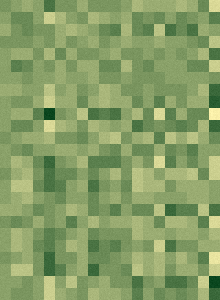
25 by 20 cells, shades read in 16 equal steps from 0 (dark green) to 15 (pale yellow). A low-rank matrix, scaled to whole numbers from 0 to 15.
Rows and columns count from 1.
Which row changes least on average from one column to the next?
7
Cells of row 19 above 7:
13
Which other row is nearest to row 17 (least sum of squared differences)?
20
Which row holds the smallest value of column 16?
18
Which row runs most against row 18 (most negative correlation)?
19
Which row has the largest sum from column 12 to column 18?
15
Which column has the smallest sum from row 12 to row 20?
5
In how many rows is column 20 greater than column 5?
14
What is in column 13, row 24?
4
